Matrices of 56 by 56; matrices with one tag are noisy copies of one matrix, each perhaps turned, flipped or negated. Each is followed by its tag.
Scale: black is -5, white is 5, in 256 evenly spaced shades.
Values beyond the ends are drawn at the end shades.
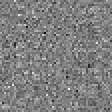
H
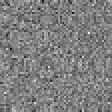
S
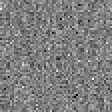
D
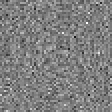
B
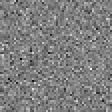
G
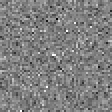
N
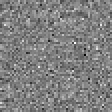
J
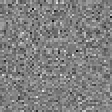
G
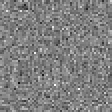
J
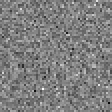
H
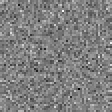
S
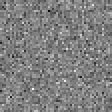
S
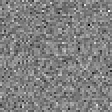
B
